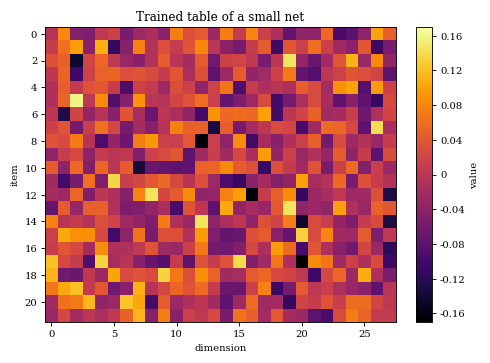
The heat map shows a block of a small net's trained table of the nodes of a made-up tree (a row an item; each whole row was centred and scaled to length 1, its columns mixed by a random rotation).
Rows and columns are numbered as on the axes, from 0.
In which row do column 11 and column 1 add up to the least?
6
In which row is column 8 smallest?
20
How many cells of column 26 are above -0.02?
15
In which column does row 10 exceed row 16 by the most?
14
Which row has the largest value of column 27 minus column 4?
8
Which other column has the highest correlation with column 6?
25
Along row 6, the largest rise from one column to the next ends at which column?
13
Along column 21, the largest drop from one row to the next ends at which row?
18
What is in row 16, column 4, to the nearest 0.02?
0.08
